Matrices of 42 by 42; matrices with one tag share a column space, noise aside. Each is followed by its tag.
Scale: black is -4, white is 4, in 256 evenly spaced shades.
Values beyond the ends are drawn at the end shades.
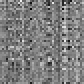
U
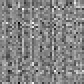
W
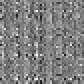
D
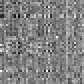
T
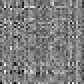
W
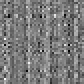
T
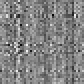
T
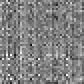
D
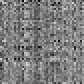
U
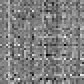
D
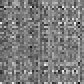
W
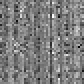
T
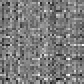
D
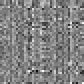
W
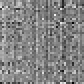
W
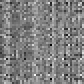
D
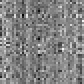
T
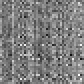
D
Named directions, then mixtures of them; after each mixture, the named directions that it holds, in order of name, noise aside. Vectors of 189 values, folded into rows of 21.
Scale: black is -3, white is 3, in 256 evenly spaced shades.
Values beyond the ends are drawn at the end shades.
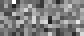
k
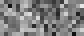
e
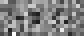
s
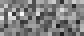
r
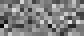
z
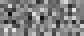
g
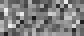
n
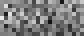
g, k, r.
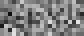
g, s, z.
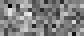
e, g.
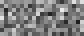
n, r.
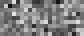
e, k, z.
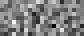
g, s.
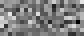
r, z.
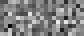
g, n, s.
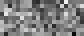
e, n.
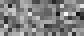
e, z.
